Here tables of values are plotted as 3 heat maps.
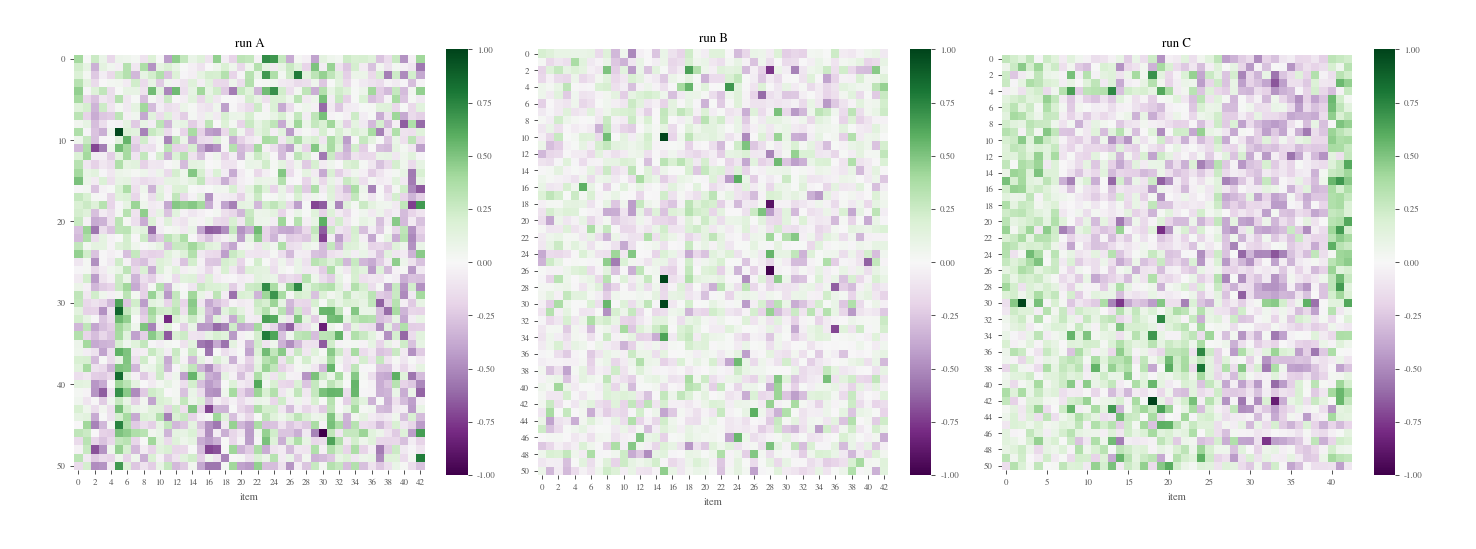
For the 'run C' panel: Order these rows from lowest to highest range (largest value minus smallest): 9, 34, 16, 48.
48, 16, 9, 34
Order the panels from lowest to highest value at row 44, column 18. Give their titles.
run B, run A, run C
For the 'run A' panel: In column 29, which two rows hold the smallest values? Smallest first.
18, 46
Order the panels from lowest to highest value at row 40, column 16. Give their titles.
run A, run B, run C
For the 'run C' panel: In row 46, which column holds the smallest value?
27
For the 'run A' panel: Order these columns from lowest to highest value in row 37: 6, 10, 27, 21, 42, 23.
21, 42, 27, 10, 23, 6
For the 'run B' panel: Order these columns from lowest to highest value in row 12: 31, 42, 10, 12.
10, 12, 42, 31
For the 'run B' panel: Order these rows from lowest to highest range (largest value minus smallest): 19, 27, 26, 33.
19, 33, 26, 27
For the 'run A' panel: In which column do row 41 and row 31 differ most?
7
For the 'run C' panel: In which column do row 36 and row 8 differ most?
24
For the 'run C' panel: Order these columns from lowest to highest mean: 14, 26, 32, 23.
32, 14, 23, 26
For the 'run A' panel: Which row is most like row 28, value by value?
2
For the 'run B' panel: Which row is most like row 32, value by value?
21
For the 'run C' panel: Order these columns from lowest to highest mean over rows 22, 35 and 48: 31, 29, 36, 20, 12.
31, 29, 36, 20, 12
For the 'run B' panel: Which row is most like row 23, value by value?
35
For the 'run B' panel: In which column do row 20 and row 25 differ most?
1
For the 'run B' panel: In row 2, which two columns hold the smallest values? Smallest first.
28, 31
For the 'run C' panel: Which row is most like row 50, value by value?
45
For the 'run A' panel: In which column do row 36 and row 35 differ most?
25
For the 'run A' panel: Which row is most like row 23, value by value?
14
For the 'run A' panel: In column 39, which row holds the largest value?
39
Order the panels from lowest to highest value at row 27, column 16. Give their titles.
run B, run C, run A
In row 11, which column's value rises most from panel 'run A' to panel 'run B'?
25
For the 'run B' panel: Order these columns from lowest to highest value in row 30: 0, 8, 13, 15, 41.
0, 41, 13, 8, 15
